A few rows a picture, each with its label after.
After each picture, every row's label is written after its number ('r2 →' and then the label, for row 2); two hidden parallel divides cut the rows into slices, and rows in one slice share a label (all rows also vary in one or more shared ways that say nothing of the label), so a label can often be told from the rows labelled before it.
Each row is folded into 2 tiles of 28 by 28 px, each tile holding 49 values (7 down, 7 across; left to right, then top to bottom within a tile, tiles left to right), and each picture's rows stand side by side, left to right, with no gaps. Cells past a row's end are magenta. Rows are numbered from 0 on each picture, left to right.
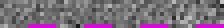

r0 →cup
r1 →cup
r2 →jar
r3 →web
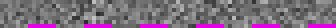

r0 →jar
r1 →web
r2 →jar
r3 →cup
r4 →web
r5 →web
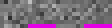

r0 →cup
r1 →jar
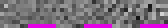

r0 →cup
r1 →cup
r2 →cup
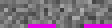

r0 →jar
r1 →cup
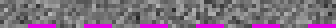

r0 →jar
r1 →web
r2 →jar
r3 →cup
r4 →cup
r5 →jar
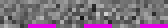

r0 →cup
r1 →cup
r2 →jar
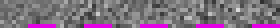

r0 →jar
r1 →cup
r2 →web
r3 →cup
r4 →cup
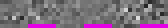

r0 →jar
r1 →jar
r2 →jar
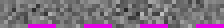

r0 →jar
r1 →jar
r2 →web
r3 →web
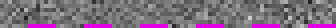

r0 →cup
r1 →cup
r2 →jar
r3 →web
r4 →web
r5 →web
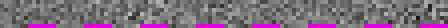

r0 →cup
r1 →jar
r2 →web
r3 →web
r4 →cup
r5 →web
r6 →jar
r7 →cup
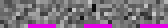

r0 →web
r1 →cup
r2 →cup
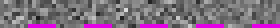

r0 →jar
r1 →web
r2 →cup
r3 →web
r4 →cup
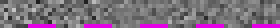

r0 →cup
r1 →web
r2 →jar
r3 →jar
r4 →cup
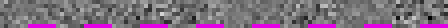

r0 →web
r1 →cup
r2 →cup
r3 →jar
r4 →jar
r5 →cup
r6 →jar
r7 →web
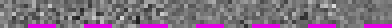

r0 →cup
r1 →web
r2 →jar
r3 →jar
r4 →cup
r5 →cup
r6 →jar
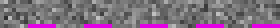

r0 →web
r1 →jar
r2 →jar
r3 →cup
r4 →web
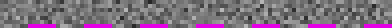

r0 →cup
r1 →cup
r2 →cup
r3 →web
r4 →jar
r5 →web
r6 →jar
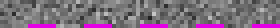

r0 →web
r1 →cup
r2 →jar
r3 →jar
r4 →web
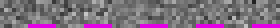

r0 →web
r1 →web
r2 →jar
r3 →jar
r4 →web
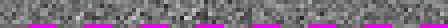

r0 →jar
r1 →jar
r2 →jar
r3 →cup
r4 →jar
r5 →jar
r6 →jar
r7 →jar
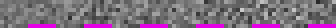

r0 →jar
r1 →cup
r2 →cup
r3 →cup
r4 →jar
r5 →cup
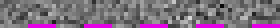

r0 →jar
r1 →cup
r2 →cup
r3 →web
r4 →cup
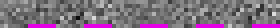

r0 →cup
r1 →jar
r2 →cup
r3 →jar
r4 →cup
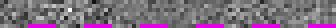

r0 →cup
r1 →cup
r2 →cup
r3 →jar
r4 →cup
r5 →web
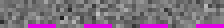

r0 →jar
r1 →jar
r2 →cup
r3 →web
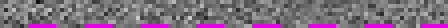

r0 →cup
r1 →cup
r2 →jar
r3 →jar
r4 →web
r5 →web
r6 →jar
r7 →jar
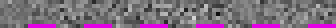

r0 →jar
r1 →cup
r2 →cup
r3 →web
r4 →cup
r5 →jar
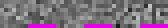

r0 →cup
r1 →web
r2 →web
